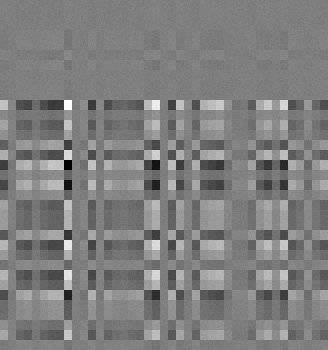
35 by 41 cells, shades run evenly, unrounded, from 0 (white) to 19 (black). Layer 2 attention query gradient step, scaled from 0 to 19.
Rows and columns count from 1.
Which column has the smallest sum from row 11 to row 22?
9
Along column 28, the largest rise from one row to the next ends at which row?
17
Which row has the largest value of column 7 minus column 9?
11
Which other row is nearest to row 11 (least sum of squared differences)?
25
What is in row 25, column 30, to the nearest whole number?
10
